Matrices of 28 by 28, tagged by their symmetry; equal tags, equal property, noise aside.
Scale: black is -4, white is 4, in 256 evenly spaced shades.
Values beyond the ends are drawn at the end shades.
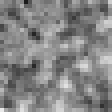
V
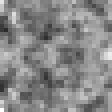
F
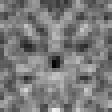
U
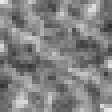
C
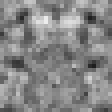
U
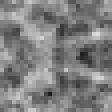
F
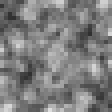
C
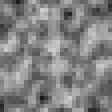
C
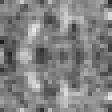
F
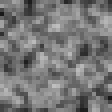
C
